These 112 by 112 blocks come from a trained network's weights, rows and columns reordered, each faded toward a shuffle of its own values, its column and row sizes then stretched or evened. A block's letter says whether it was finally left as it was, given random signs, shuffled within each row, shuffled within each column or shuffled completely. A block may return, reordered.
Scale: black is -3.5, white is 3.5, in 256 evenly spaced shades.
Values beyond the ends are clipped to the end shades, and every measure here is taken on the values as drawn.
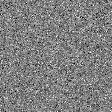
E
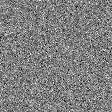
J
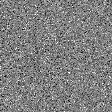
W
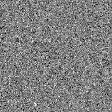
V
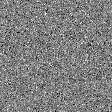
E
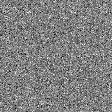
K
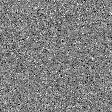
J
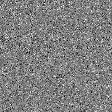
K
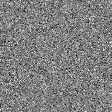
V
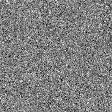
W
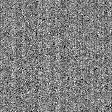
V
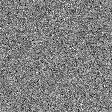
J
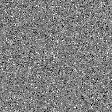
K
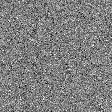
J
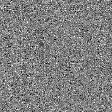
V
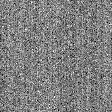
W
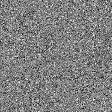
K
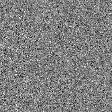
W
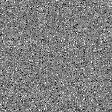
V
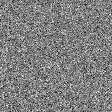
E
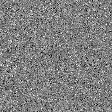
K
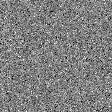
E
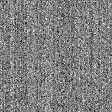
V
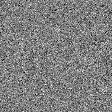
K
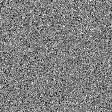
E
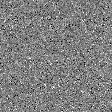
E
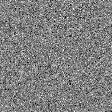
K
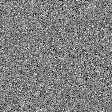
E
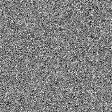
K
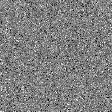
V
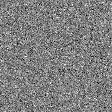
E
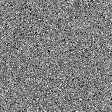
E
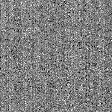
V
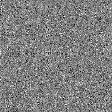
V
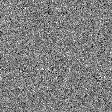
K
